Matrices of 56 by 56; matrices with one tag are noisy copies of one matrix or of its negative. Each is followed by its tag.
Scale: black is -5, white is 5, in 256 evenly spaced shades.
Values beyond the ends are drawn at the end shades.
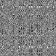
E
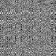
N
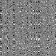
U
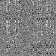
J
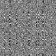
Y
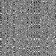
U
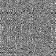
N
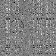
J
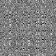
Y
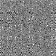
N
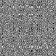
E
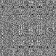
E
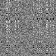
J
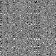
U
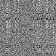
J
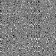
U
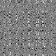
Y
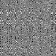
N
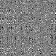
N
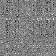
J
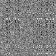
J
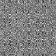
Y
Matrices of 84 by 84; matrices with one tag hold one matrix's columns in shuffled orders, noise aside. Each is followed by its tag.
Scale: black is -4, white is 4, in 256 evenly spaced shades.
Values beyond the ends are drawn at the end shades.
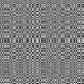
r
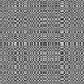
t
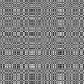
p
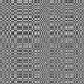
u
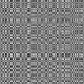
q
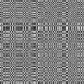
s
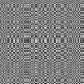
r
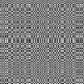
r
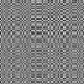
u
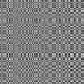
q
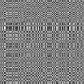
s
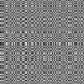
t
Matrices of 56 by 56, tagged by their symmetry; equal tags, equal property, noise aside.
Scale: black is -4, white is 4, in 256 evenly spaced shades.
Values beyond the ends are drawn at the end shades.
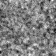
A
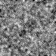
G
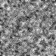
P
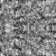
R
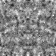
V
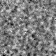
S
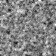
S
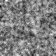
A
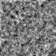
P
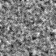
A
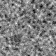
G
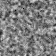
A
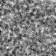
S
